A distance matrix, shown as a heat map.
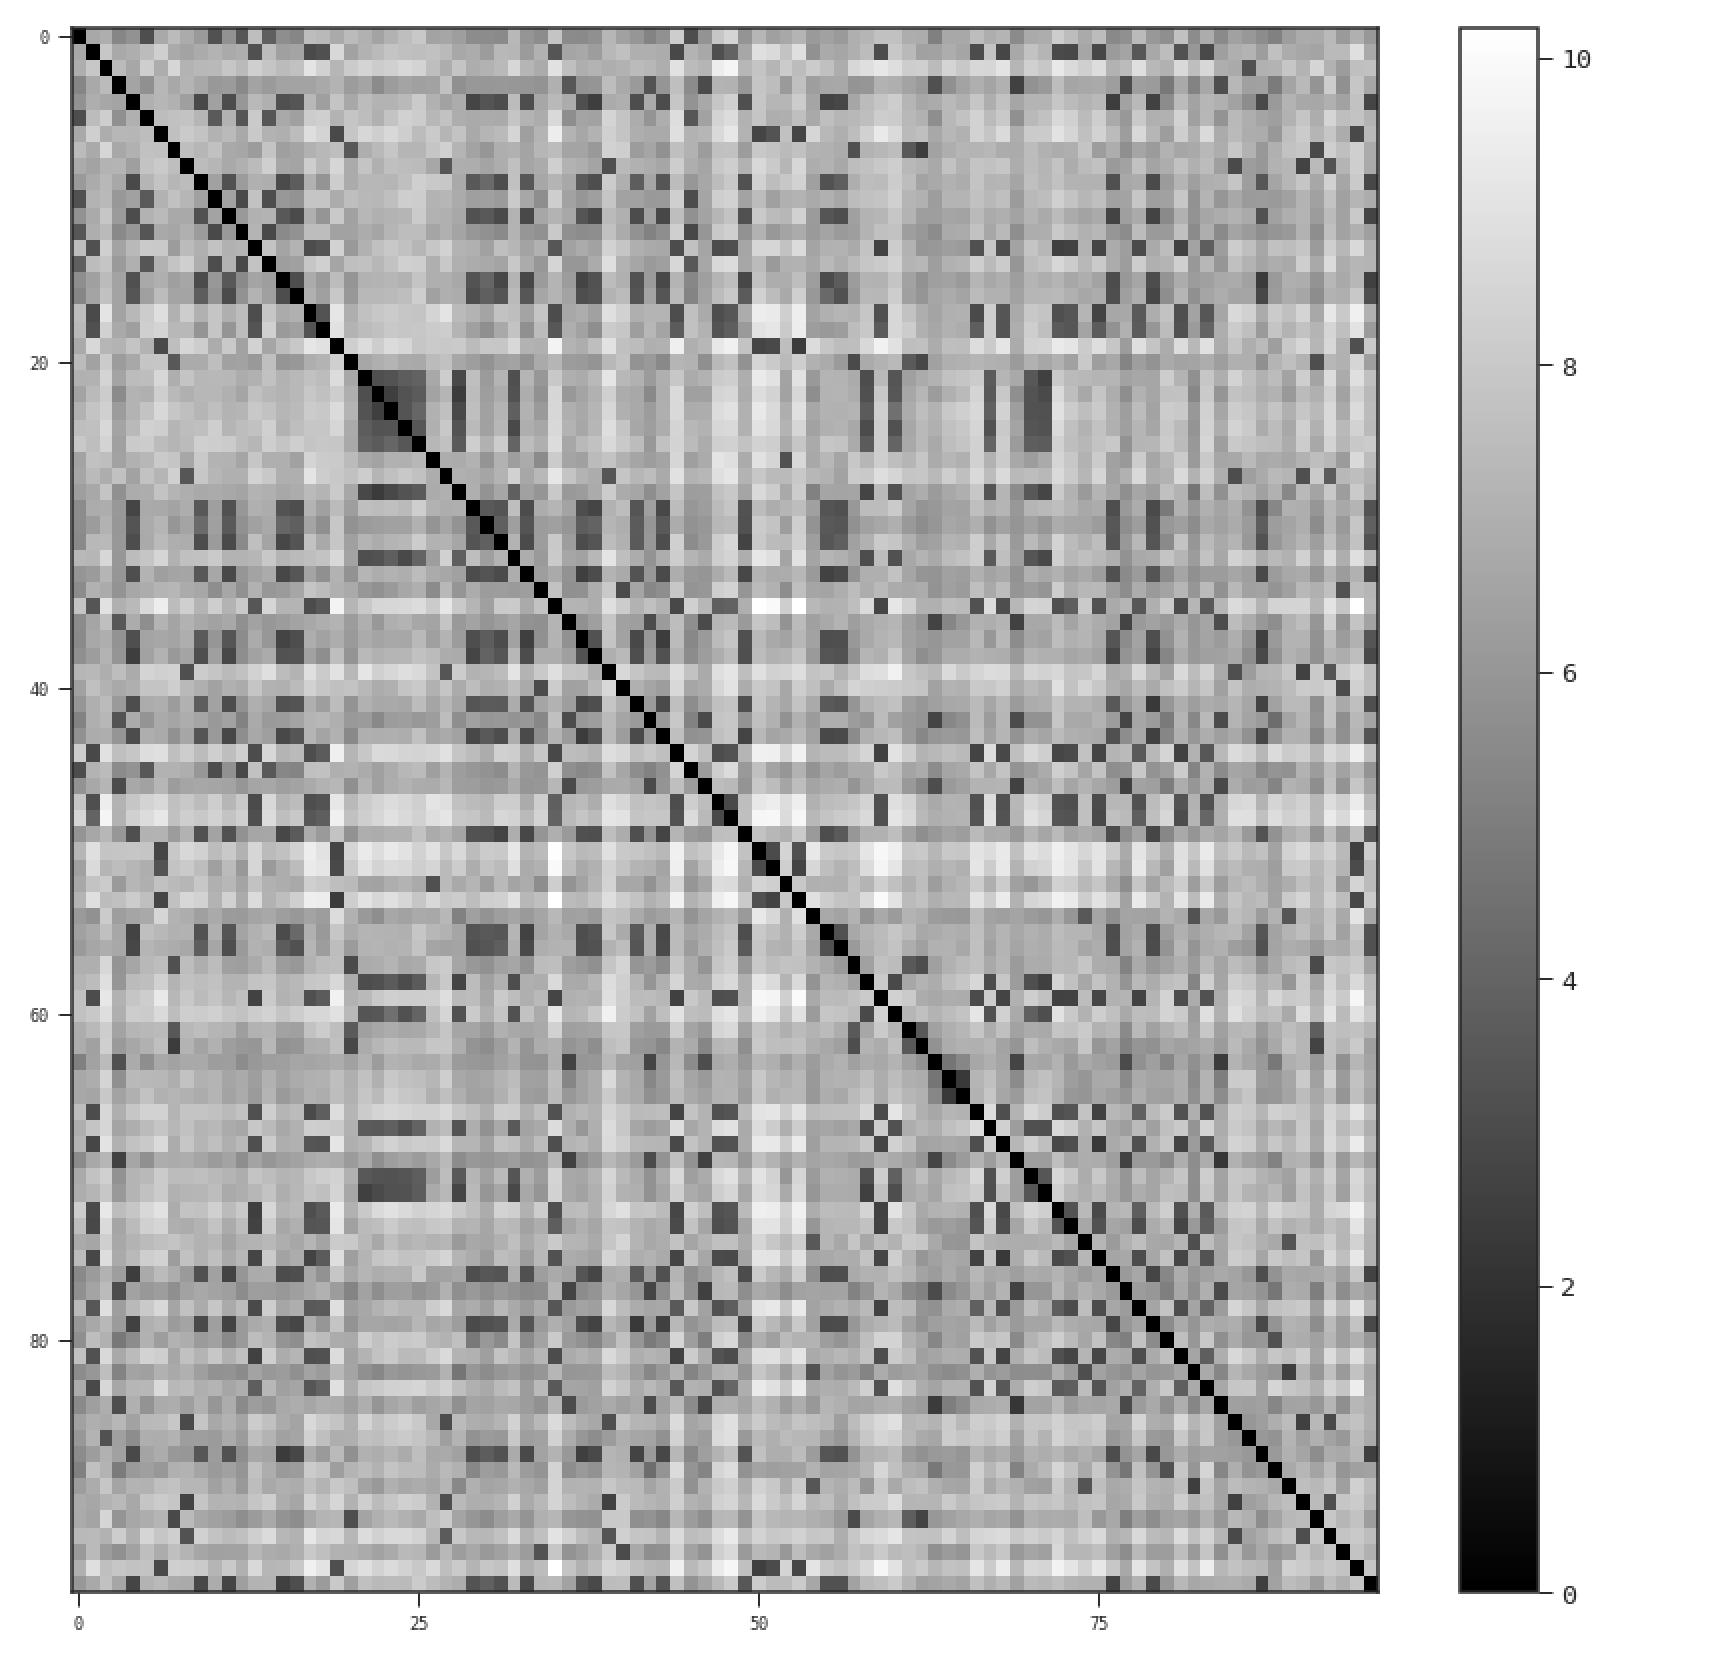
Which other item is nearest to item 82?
89
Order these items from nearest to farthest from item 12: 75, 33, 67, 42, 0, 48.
0, 42, 33, 67, 75, 48
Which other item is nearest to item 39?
90
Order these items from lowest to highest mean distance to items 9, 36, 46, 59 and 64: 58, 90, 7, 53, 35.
35, 7, 58, 90, 53
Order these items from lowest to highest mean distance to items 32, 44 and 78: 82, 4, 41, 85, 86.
82, 41, 4, 86, 85
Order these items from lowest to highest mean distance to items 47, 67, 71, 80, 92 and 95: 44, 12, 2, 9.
9, 12, 44, 2
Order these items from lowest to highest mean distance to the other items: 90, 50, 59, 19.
59, 90, 19, 50
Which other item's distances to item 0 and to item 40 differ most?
5
